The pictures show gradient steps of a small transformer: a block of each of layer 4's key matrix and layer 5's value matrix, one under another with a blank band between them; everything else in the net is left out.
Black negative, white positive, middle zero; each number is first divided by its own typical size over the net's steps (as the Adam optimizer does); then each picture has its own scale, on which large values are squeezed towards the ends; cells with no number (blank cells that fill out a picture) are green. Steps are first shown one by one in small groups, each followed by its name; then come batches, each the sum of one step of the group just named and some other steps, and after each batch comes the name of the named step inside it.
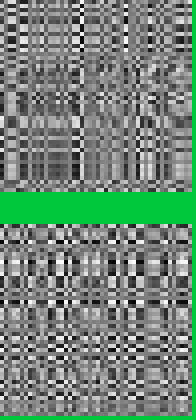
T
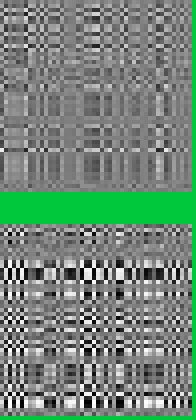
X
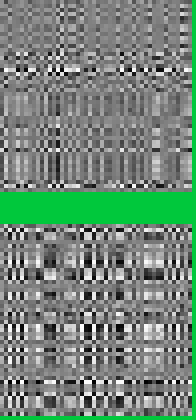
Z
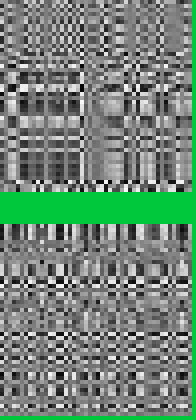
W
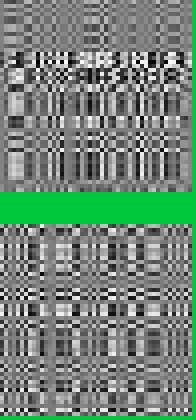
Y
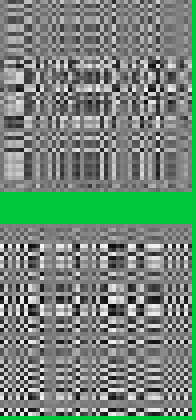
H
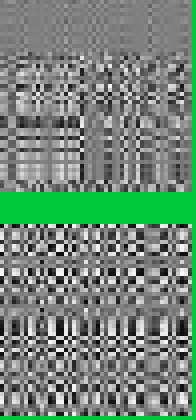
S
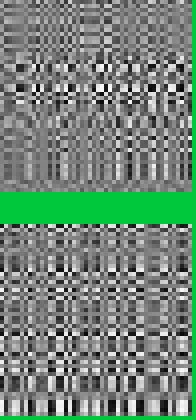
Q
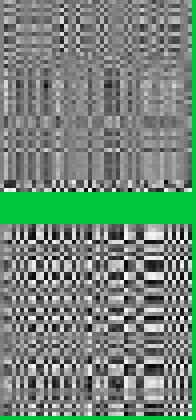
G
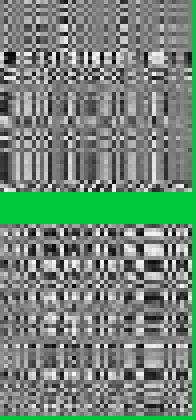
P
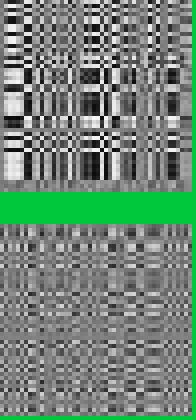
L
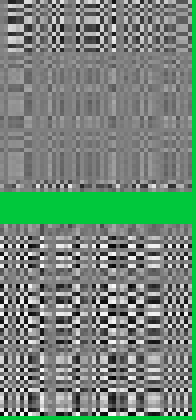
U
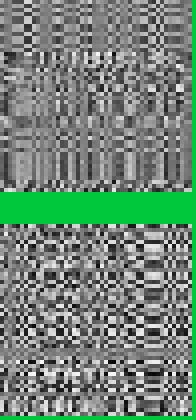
P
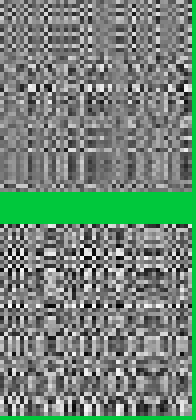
Q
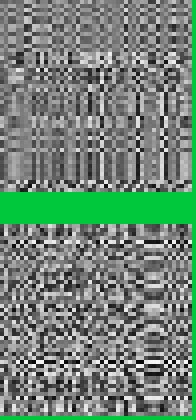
Y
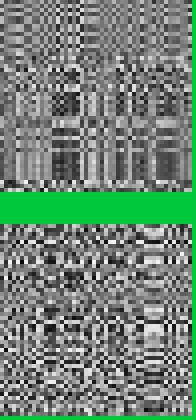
Z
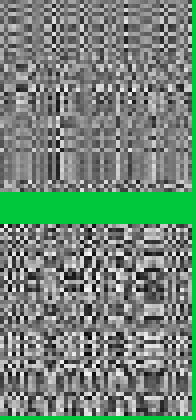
Q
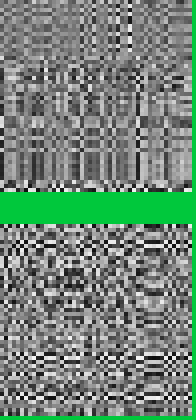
T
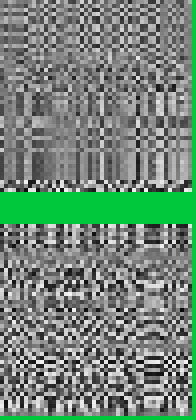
X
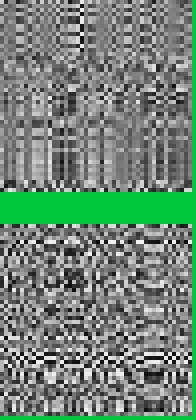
T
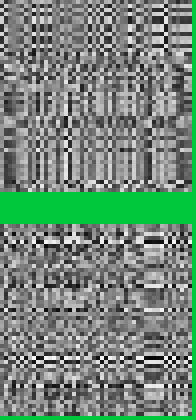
W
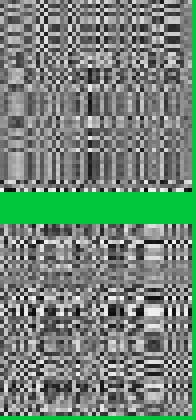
Y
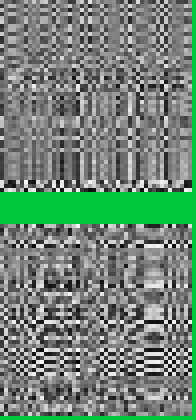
W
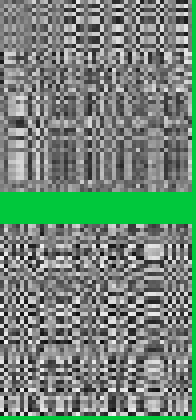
U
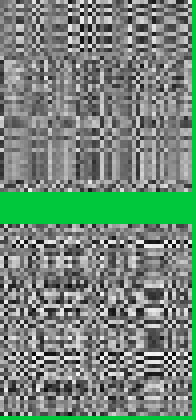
T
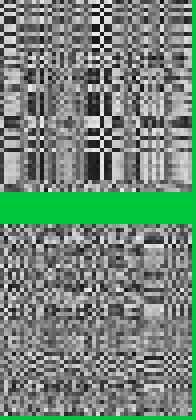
L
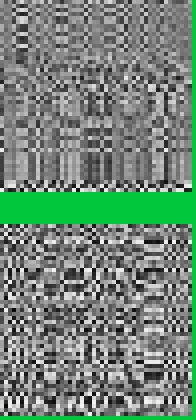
X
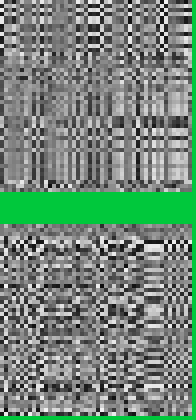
U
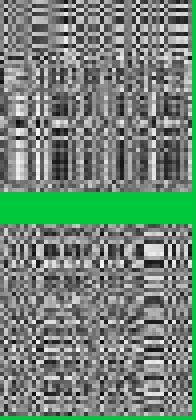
P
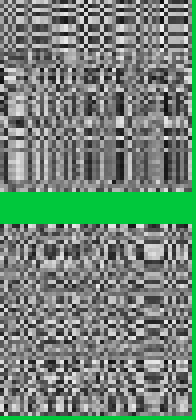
P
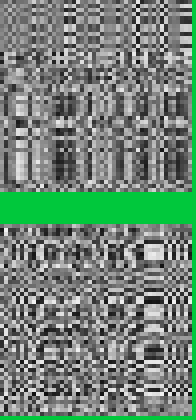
Y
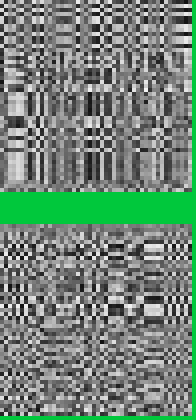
H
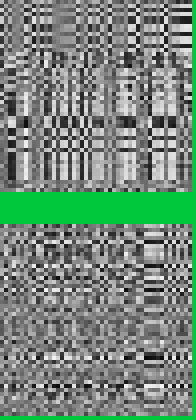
S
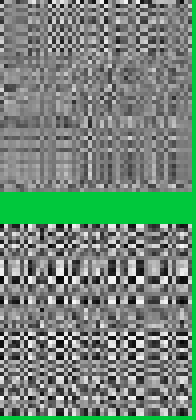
S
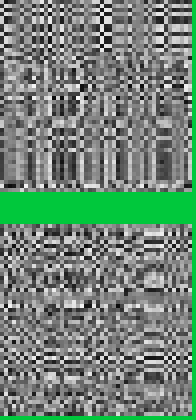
W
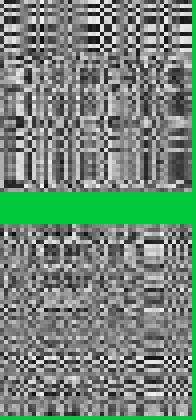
L
